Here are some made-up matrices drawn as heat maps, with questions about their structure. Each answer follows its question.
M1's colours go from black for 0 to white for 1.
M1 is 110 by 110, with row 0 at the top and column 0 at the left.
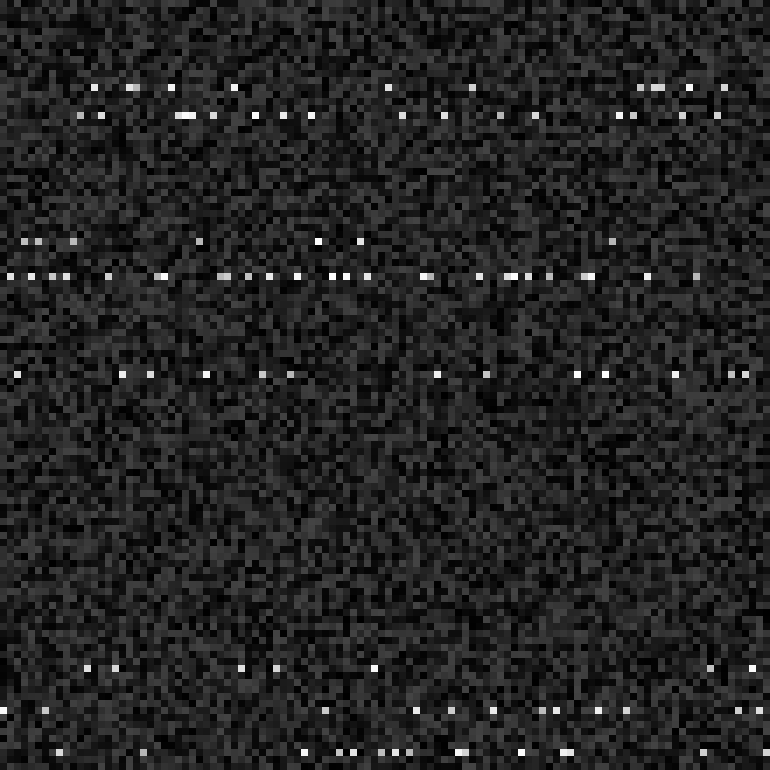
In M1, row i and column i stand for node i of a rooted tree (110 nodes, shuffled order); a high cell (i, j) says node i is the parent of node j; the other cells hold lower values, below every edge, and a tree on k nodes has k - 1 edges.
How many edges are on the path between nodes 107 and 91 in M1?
3
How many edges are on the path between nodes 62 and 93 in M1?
4
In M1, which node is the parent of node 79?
101
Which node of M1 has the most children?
39
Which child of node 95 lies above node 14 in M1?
16
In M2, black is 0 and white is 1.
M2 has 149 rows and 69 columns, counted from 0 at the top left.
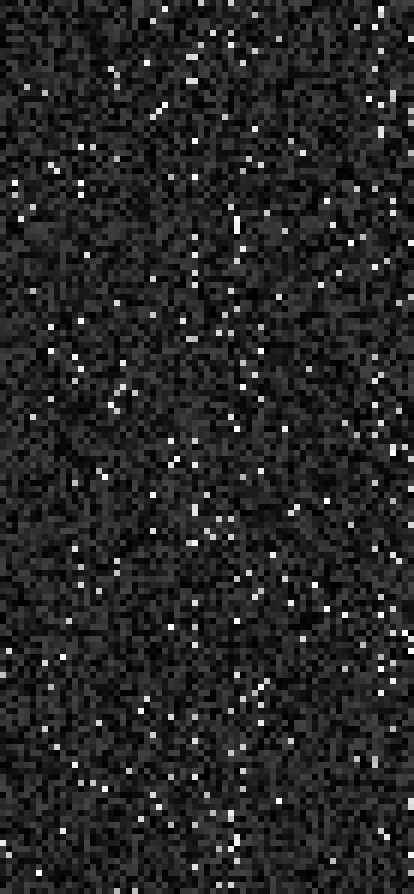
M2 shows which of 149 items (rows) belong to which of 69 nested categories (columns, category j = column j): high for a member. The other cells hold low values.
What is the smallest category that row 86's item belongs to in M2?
36
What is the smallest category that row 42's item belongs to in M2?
14
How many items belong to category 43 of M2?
9
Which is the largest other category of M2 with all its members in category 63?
42
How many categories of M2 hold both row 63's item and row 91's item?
2
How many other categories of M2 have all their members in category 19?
4
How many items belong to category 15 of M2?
2
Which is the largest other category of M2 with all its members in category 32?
28
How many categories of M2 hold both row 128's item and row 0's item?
0
